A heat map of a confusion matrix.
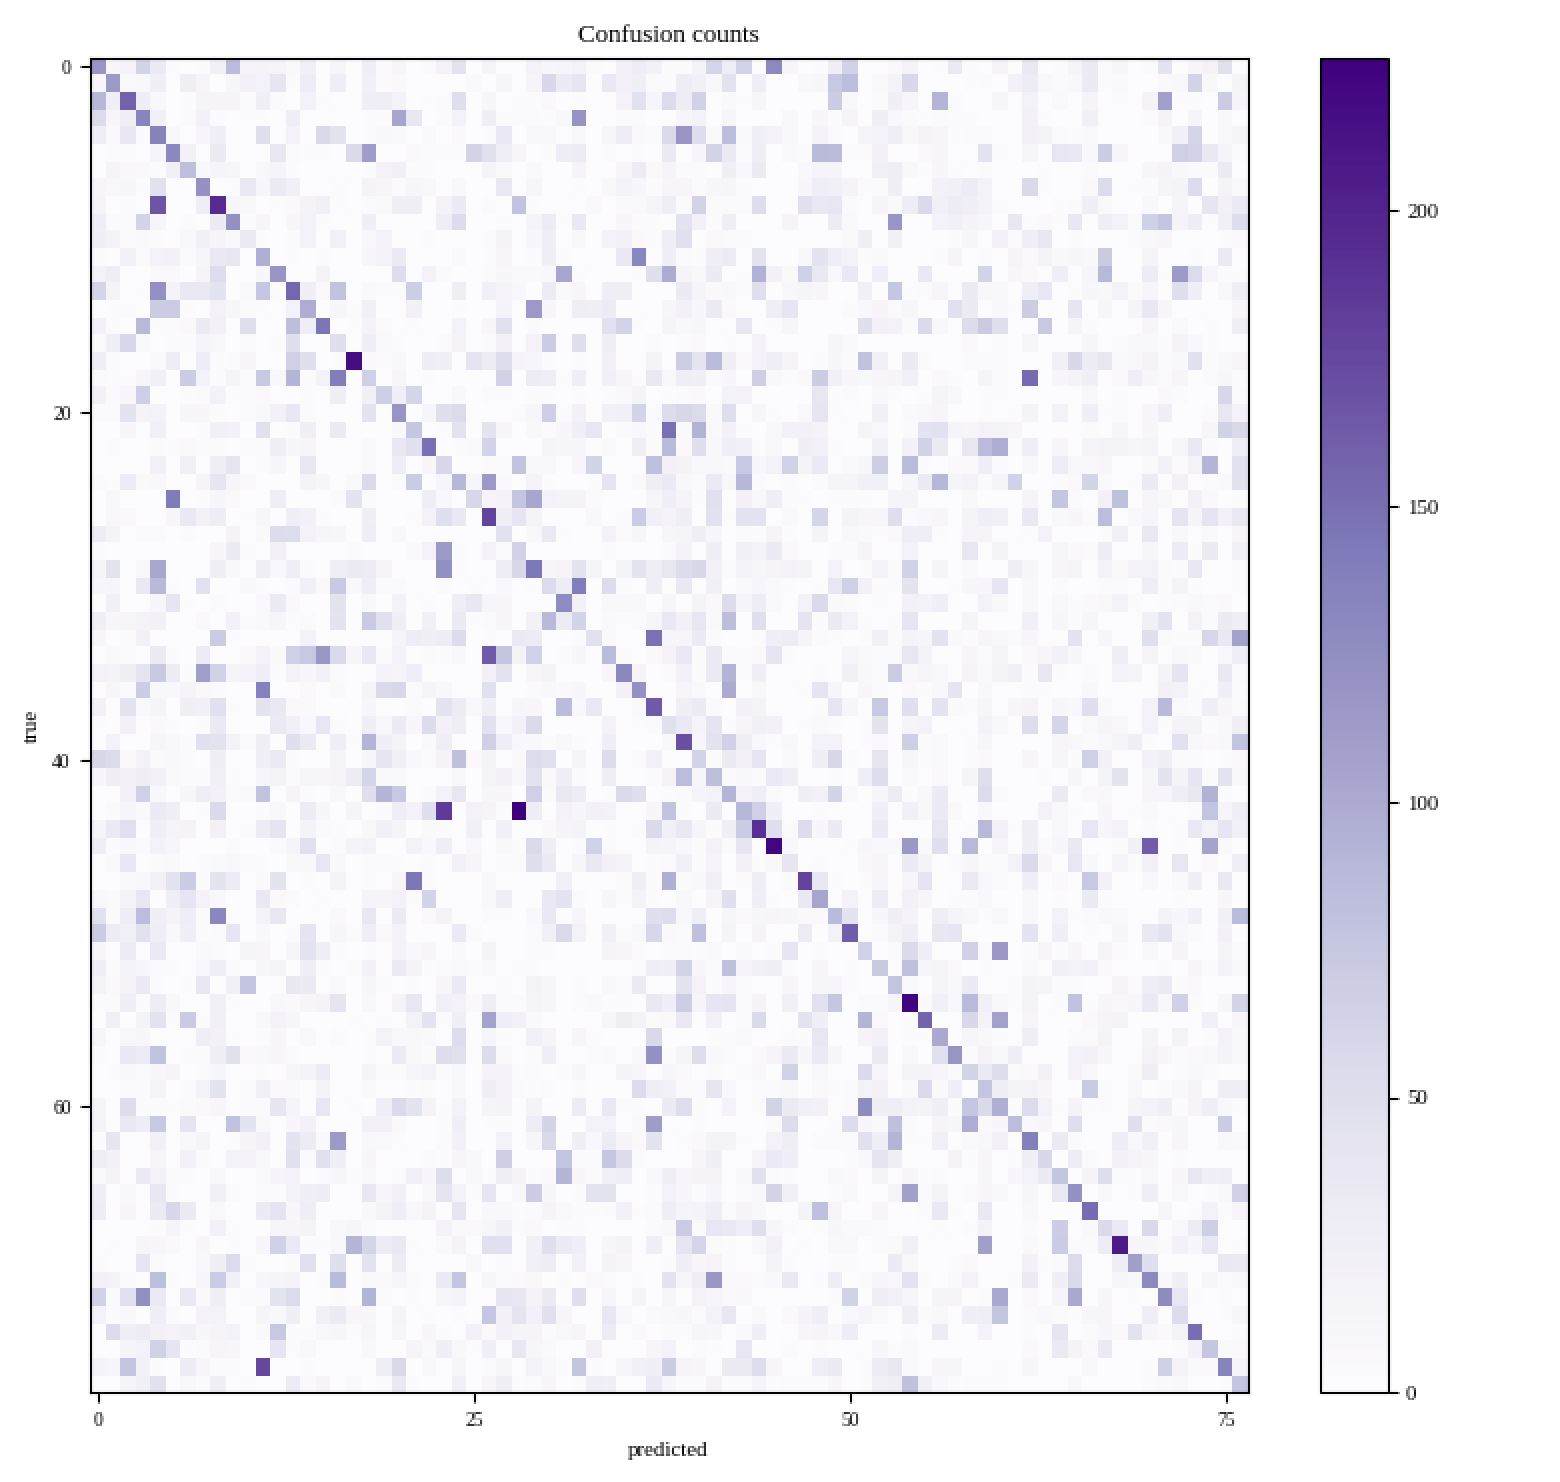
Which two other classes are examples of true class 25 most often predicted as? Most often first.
5, 29
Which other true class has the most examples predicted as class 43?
24
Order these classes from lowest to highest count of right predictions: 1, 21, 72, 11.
72, 21, 11, 1
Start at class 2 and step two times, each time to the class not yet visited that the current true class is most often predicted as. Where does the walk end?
3
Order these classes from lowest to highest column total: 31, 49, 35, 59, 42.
35, 31, 49, 59, 42
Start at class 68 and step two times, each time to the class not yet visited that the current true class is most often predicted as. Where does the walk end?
66
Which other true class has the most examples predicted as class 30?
32
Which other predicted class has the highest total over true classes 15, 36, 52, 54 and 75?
11
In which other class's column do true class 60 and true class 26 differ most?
51
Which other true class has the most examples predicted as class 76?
33
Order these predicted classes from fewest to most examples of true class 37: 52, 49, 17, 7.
17, 7, 49, 52
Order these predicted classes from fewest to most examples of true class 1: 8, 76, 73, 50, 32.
8, 76, 32, 73, 50
